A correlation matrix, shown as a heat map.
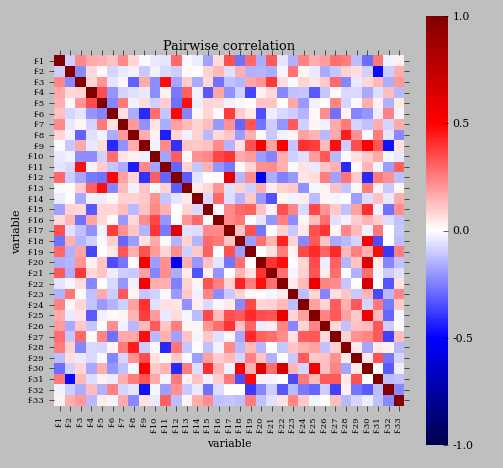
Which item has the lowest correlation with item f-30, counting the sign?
f-12
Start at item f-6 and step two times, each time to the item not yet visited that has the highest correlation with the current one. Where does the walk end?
f-17
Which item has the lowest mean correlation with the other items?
f-32
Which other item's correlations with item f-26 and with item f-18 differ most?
f-31
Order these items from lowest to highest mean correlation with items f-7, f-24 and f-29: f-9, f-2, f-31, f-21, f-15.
f-21, f-2, f-15, f-9, f-31
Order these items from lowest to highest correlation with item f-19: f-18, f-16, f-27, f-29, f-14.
f-18, f-16, f-14, f-29, f-27
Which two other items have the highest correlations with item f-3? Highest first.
f-11, f-21
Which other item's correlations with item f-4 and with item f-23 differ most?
f-15
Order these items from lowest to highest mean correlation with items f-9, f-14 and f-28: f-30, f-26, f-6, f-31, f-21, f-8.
f-6, f-21, f-26, f-30, f-31, f-8
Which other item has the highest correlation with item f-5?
f-13
